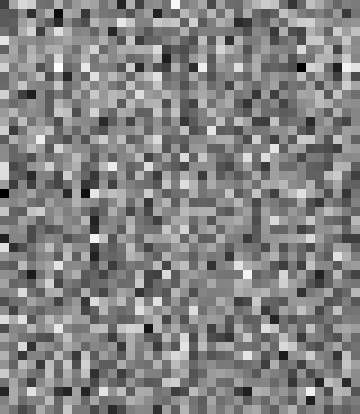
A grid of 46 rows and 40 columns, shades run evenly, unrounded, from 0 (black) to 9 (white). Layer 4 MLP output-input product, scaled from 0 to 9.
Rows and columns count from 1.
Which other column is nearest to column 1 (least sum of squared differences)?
8
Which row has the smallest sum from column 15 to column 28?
44
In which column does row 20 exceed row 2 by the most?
1
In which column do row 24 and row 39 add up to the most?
21
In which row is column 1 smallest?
22
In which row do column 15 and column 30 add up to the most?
37
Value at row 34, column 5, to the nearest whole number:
5
